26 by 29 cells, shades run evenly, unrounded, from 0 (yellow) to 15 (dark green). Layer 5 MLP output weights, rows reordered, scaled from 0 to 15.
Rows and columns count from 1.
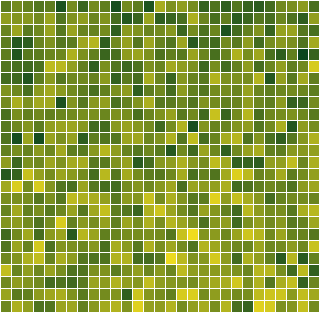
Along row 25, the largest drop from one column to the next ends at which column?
13
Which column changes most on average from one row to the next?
18
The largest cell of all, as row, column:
5, 28
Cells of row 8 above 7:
23
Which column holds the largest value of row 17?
25
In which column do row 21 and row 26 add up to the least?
24
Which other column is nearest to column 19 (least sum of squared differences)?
11
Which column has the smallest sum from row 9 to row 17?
20
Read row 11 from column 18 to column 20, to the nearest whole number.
14 7 9
